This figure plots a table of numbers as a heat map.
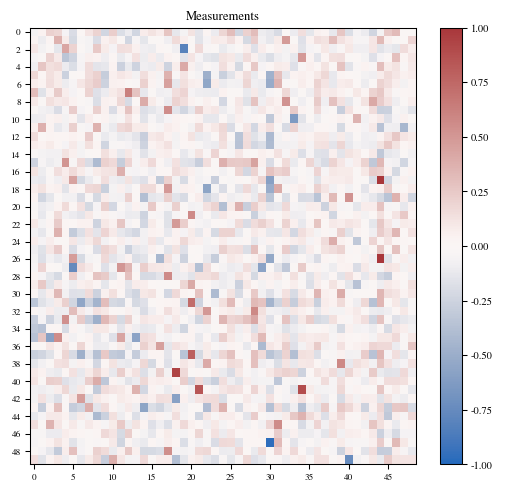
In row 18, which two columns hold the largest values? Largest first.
17, 31
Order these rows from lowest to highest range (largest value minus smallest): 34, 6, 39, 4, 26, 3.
34, 4, 3, 6, 39, 26
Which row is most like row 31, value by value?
37
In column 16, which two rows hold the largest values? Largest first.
36, 39
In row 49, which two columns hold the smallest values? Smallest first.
40, 18
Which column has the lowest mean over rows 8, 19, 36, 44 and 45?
8
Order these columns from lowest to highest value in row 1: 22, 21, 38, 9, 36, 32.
21, 22, 9, 36, 38, 32
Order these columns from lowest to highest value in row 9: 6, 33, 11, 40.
6, 11, 40, 33
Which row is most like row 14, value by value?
46
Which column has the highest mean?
44
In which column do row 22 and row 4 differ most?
11
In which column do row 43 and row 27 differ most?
14
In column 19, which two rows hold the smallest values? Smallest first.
2, 37
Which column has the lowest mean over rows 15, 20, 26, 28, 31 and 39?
30
